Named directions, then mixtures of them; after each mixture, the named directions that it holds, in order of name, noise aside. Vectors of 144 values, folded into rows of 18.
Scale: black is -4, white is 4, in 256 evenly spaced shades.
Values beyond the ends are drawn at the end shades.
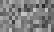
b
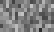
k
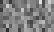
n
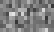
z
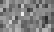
b, k, z.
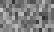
k.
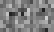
z.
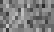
b, n, z.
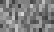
k.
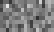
n.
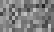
b.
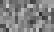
k, n.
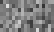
b, k, n.
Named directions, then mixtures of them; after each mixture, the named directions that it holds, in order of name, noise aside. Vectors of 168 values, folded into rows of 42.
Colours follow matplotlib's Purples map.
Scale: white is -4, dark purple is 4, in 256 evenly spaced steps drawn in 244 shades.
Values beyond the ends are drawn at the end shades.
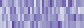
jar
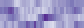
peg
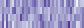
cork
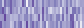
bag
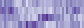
bag, peg.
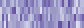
cork, jar.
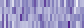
cork.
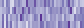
bag, cork.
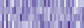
cork.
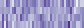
cork.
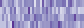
jar.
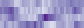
peg.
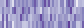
cork.
